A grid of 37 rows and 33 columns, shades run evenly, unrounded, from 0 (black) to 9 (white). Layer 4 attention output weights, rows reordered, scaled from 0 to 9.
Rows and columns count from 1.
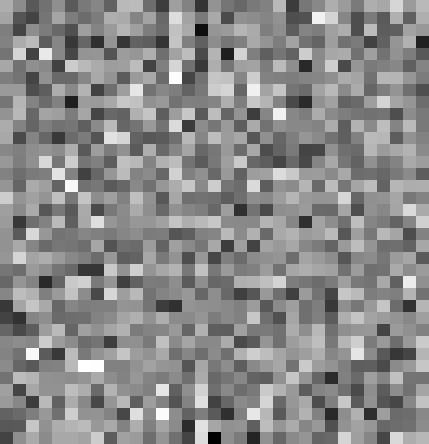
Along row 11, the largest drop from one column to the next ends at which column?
15
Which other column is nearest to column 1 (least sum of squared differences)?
26
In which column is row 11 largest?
14
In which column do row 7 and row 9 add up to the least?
6
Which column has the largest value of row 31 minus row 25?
8
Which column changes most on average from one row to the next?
20
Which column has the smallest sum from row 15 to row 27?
19
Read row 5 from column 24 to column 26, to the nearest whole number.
7 5 6
